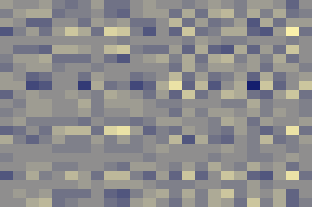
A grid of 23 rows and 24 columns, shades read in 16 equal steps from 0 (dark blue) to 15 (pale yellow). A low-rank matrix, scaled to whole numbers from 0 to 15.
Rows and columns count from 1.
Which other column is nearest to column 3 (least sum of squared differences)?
22
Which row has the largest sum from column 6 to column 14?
15
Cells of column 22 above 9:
4
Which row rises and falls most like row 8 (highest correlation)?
13
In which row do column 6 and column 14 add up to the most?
10
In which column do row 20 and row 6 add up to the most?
23
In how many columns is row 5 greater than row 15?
14
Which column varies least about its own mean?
2
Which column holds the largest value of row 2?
18
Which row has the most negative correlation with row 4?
1
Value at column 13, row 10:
10
